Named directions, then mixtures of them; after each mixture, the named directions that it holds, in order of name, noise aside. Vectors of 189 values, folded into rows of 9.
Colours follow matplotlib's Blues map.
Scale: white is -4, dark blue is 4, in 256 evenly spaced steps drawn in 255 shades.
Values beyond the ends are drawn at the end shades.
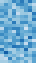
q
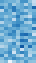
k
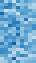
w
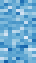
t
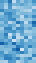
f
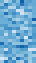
q, t.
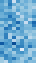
f, w.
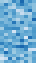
q, t.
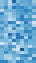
f.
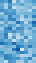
f.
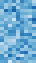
k, w.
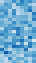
q.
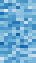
t, w.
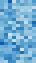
f.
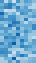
w.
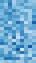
f, k.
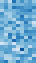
f.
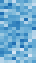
k, w.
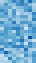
q.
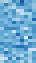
q, t.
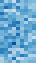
w.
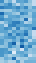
k, w.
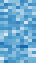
t, w.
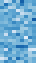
q, t.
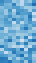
k, q.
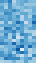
f, k.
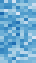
w.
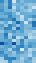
f, w.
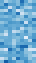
t.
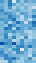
f, w.
